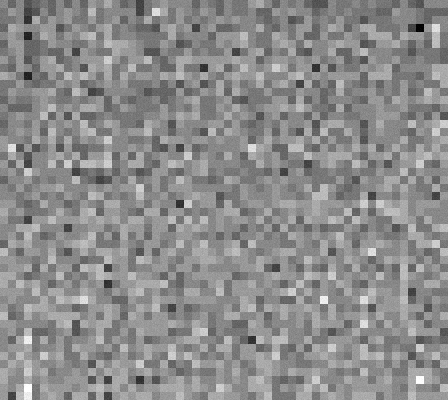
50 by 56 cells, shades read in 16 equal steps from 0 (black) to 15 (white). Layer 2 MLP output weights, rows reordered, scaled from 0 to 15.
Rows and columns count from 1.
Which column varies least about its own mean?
27
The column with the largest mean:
51
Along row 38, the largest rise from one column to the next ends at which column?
41
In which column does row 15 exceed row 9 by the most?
40
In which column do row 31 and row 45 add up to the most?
55
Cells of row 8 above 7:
38
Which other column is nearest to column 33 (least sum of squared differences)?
45
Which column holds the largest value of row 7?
46
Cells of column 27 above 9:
3
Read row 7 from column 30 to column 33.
4 7 9 10
